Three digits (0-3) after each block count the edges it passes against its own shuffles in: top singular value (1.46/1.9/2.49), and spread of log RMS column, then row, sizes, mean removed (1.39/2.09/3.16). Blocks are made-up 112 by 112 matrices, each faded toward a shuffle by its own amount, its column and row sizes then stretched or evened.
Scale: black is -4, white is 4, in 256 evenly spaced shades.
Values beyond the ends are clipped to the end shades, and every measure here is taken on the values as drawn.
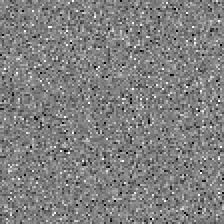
0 0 0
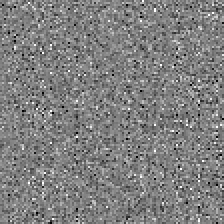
2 2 0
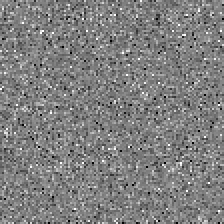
1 0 1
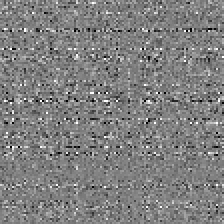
2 2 3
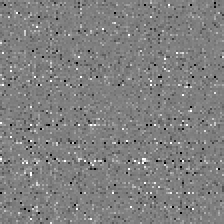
0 1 2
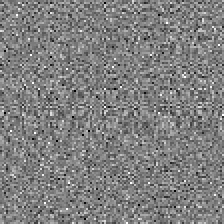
3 1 1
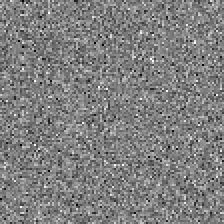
1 1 0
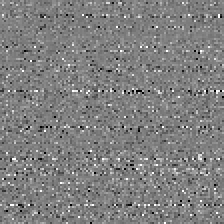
1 0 3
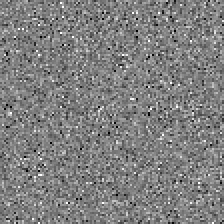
0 1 1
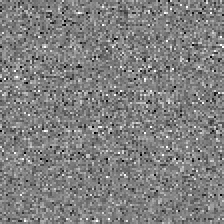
1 0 2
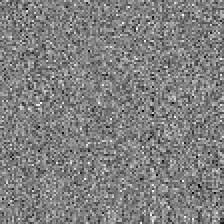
2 1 0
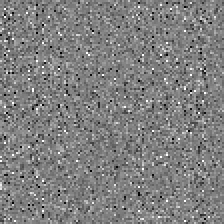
0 2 0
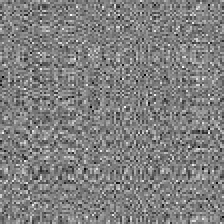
3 1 1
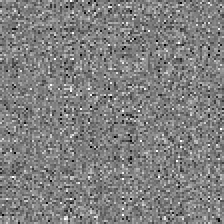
2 2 1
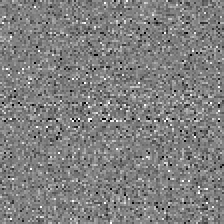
2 1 2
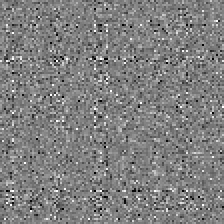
2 2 2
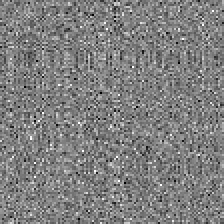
3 1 0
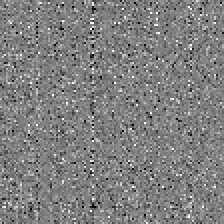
2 2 1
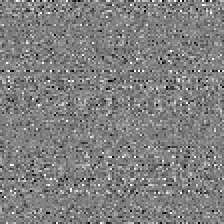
2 0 3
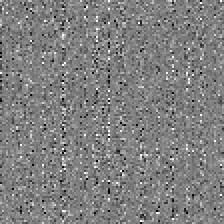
1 3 0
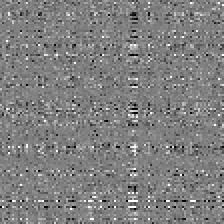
3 2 3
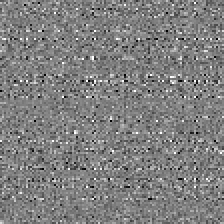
2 1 3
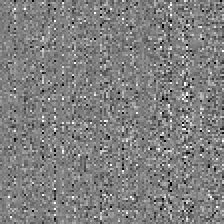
0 3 1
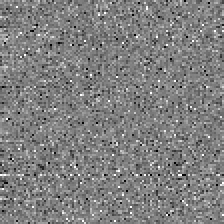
2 0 1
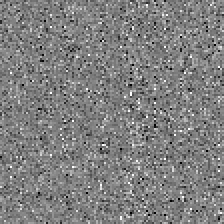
0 2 0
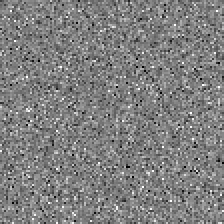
0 0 0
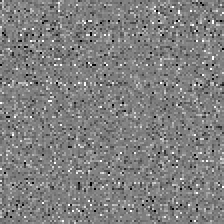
1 1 2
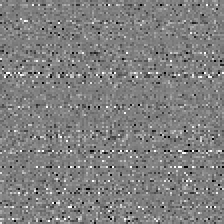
2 0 3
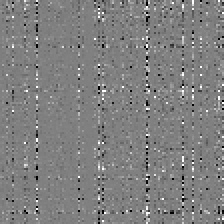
2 3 2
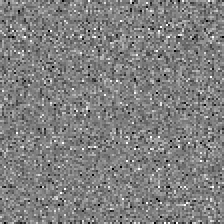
1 1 2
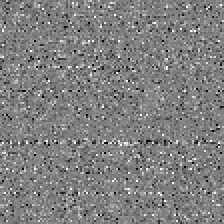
1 0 2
